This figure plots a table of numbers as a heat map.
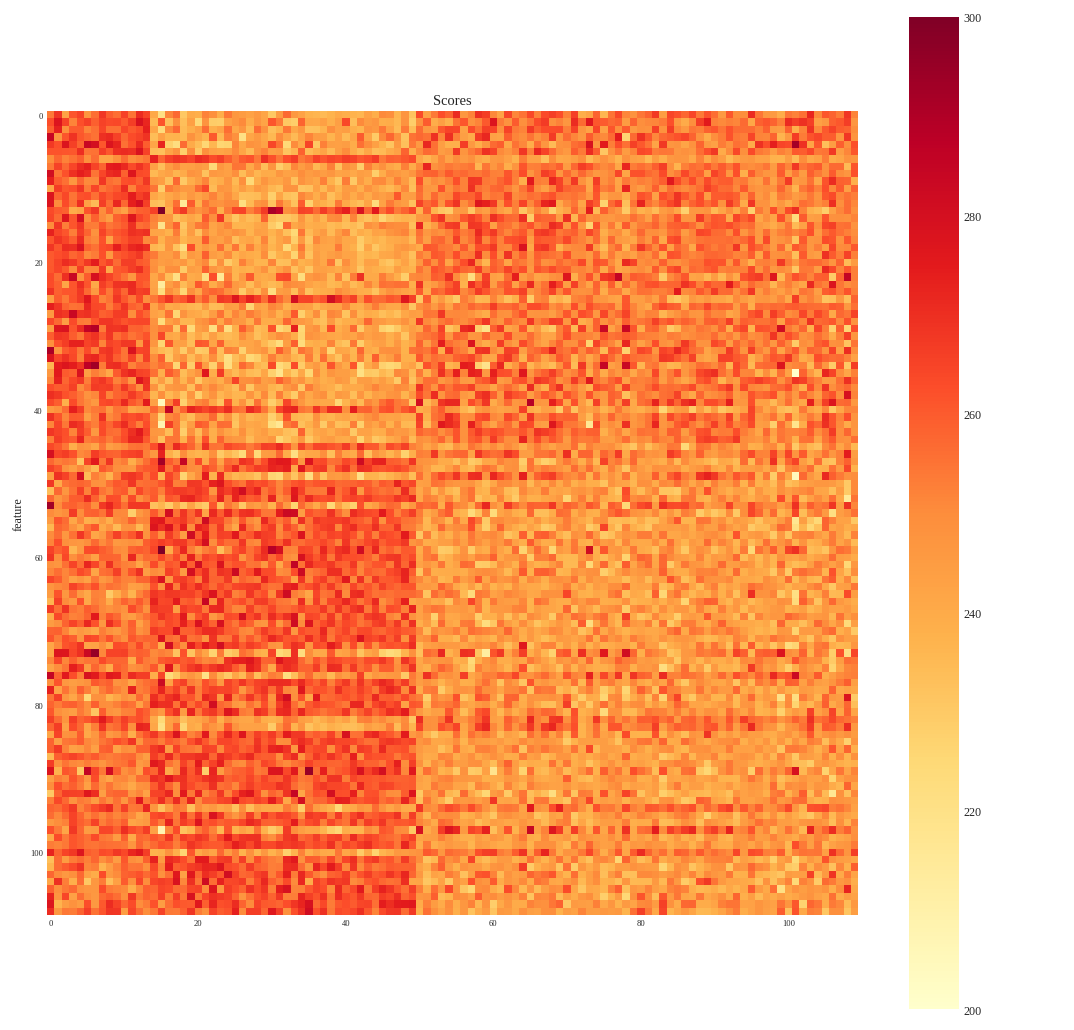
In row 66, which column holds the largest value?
21
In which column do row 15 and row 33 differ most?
15
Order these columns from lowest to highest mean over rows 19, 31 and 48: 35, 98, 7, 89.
35, 98, 89, 7
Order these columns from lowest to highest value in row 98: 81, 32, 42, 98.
81, 98, 42, 32
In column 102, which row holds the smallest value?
107
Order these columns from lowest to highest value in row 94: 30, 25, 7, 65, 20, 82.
25, 30, 20, 82, 7, 65
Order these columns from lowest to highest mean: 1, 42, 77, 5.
77, 42, 5, 1
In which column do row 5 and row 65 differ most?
32
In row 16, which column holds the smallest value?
33
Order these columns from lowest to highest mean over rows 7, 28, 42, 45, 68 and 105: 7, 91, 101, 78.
101, 91, 78, 7
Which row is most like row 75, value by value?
40
